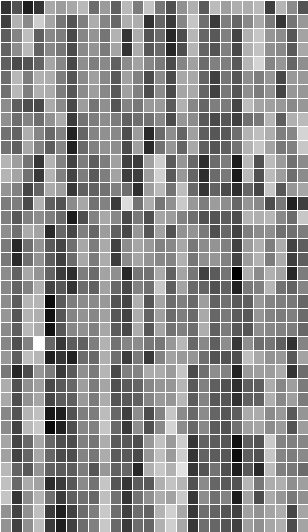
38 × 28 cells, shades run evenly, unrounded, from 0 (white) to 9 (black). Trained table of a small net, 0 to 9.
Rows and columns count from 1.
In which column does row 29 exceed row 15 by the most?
12
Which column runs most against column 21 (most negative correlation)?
25
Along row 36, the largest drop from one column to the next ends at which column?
23
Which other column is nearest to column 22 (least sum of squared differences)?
7
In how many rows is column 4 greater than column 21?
7
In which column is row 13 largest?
22
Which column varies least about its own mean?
9
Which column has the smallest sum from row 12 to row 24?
15
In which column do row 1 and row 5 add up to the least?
24
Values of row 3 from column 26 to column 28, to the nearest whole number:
4 6 3
